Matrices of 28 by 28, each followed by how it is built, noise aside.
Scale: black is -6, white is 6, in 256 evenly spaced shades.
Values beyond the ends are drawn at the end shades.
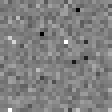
sparse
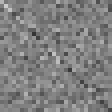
diagonal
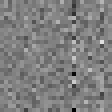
uneven columns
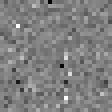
sparse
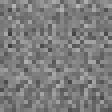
repeating columns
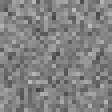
repeating columns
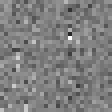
uneven columns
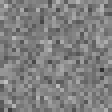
noise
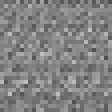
repeating columns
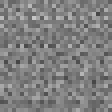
repeating columns
